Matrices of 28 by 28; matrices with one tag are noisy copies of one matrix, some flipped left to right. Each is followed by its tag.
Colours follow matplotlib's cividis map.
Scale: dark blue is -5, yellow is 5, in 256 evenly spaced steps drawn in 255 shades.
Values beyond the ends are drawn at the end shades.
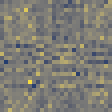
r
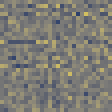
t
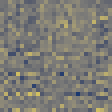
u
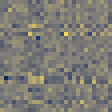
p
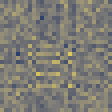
r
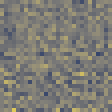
u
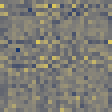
t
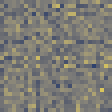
t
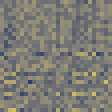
u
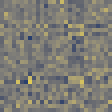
p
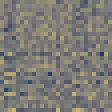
u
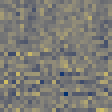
u
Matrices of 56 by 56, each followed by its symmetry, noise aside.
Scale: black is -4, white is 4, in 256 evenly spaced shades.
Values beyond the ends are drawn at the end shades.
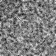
symmetric.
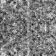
mirrored top to bottom.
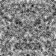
mirrored left to right.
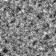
symmetric across the other diagonal.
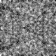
mirrored top to bottom.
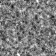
same after a half turn.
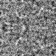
mirrored top to bottom.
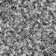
same after a half turn.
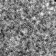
symmetric across the other diagonal.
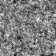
antisymmetric.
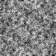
same after a half turn.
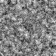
symmetric across the other diagonal.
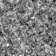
no symmetry.
